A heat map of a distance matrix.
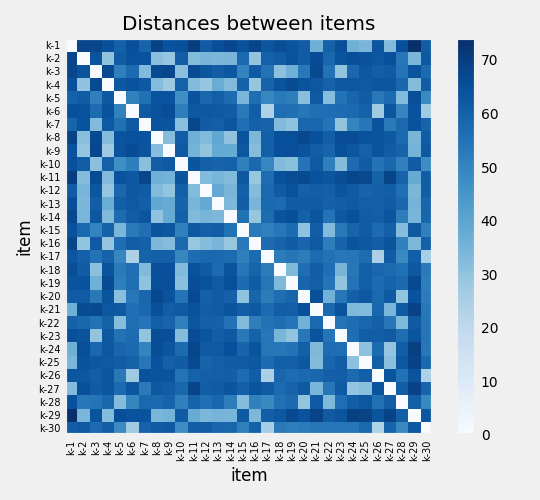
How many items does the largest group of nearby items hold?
10
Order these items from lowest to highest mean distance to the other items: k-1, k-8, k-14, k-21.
k-14, k-8, k-21, k-1
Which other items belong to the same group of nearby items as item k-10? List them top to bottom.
k-3, k-7, k-18, k-19, k-23
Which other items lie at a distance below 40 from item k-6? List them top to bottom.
k-17, k-26, k-30
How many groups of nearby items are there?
5
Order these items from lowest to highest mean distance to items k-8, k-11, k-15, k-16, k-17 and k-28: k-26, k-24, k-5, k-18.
k-5, k-26, k-18, k-24
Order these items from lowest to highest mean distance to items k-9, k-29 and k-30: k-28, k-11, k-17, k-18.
k-11, k-17, k-28, k-18
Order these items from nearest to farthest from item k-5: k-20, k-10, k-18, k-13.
k-20, k-10, k-18, k-13
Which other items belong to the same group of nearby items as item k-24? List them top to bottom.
k-1, k-21, k-25, k-27
